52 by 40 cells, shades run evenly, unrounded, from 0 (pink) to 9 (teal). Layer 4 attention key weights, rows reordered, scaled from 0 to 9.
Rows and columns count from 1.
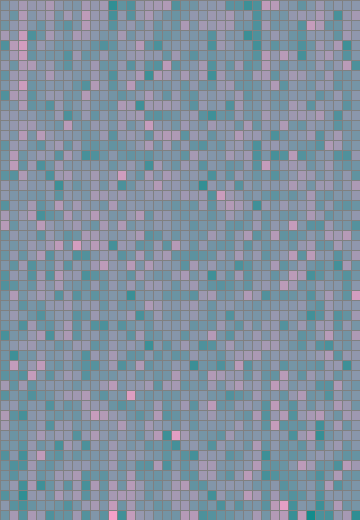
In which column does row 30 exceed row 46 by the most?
15
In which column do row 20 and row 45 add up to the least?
25
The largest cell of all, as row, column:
52, 35
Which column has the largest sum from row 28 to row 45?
3
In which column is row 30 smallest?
40
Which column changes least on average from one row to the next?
13
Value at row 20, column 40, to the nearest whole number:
4
